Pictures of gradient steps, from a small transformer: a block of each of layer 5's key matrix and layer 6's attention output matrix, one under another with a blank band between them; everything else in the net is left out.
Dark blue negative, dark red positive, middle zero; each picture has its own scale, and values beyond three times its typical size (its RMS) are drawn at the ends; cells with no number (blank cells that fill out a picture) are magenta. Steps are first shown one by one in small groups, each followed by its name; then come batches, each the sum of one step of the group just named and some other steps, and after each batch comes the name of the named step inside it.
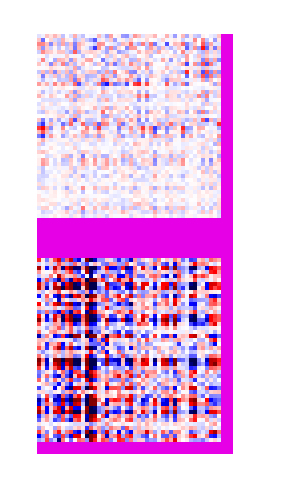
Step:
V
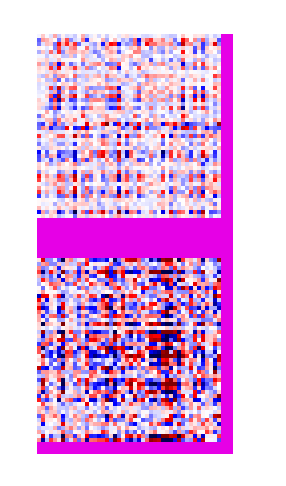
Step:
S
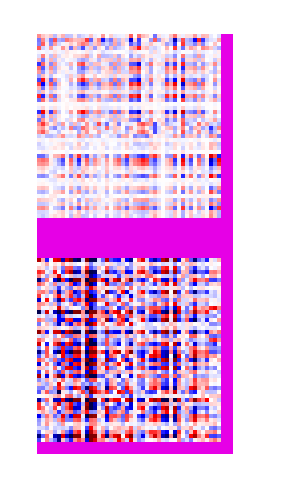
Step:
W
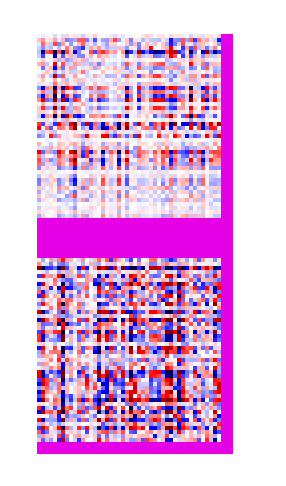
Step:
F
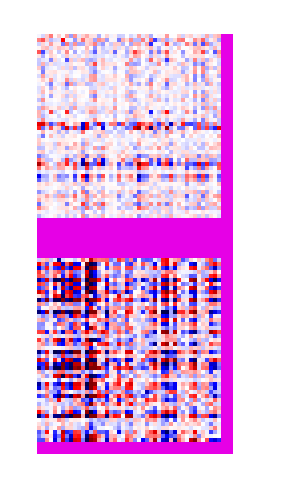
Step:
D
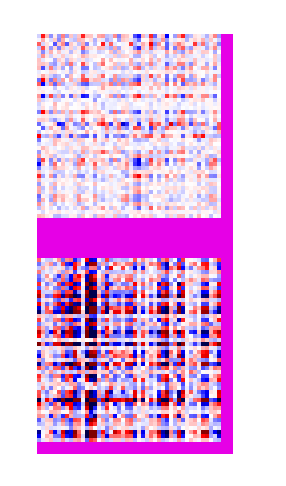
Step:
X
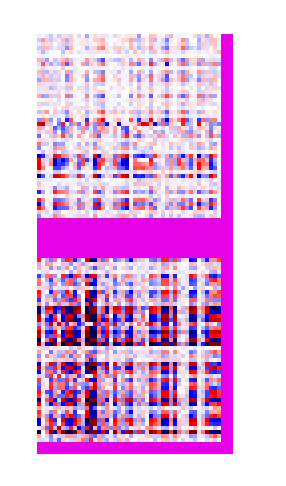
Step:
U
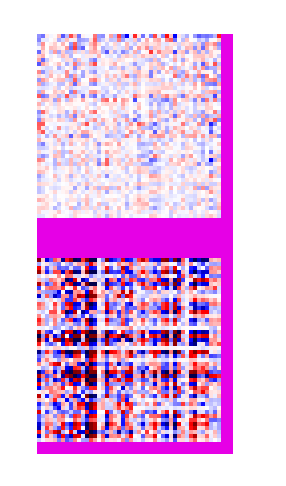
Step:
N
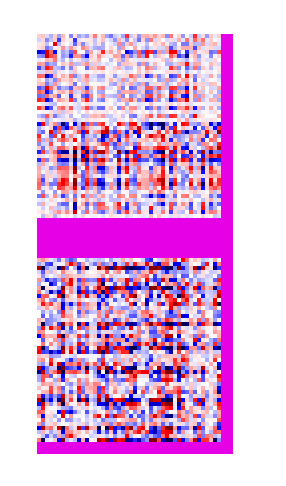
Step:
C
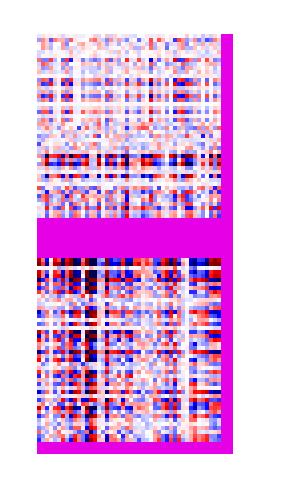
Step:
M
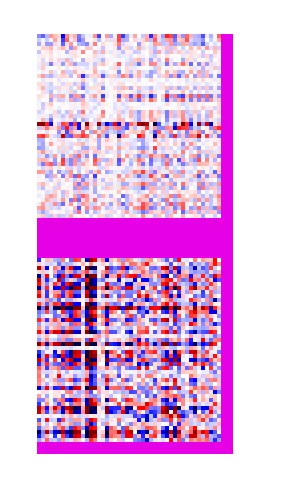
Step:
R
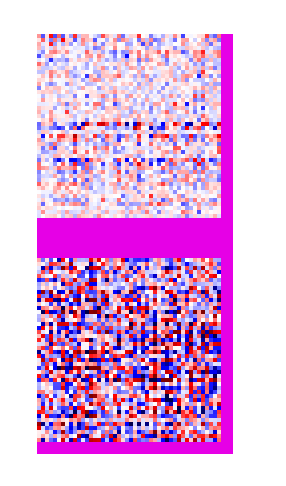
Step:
D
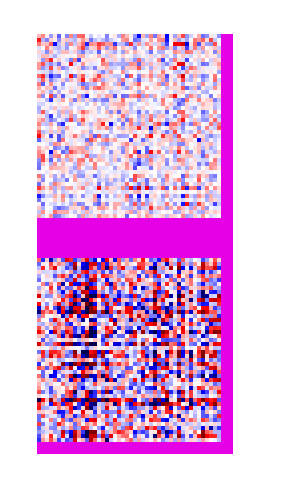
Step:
X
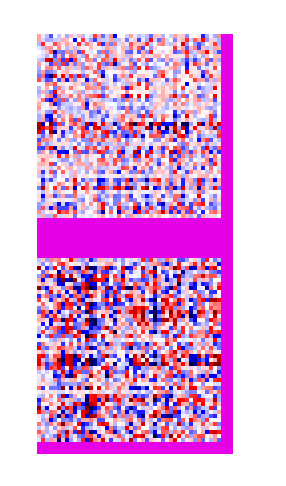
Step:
V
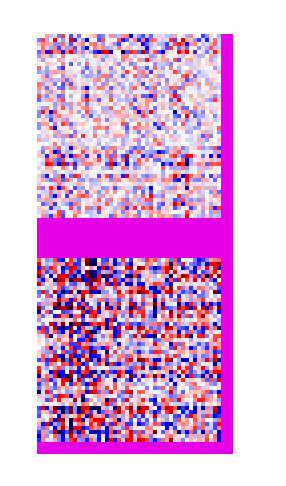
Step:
M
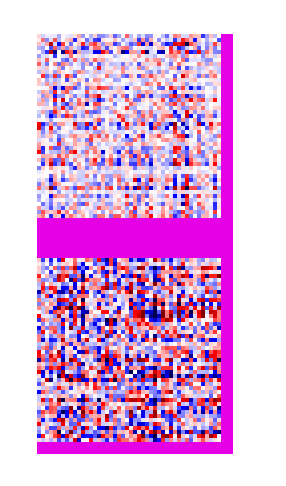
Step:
F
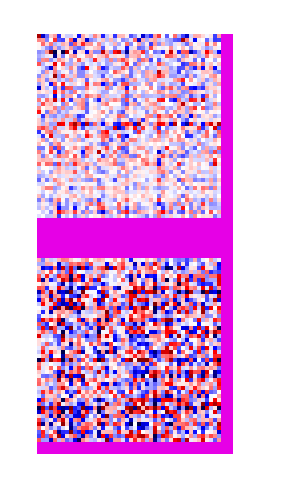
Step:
F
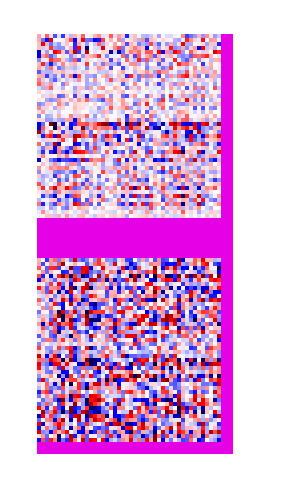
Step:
V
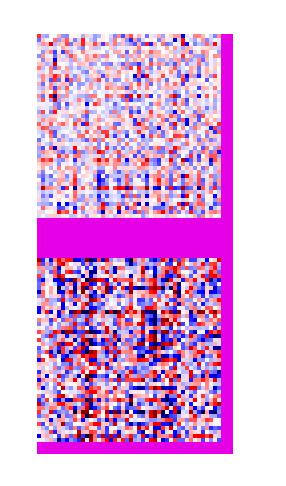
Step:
W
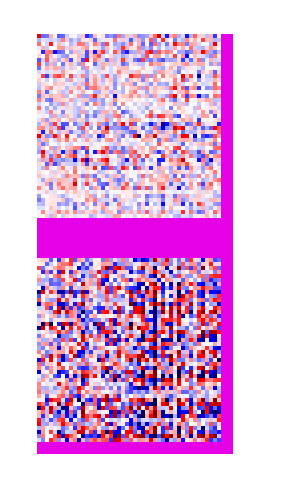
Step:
C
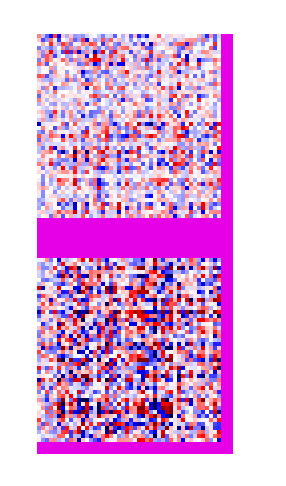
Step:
C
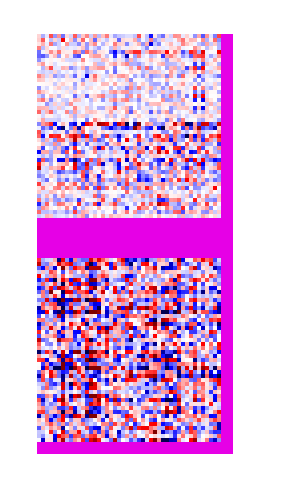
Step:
D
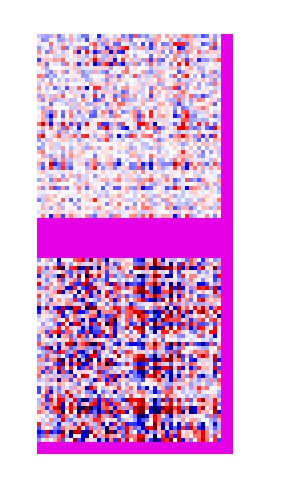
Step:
R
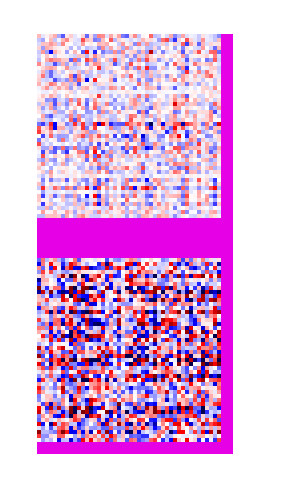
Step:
V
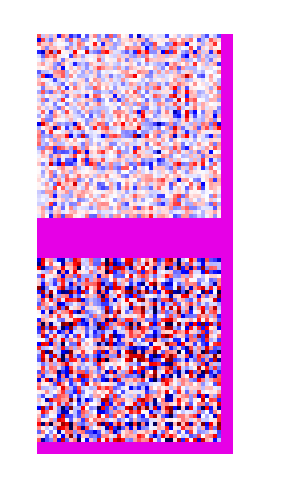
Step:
C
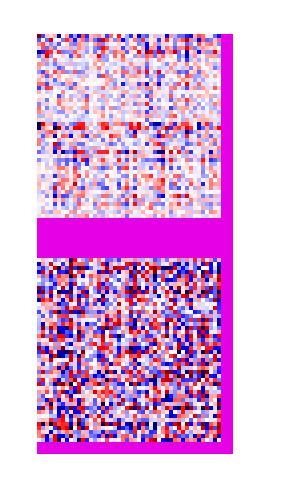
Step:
C
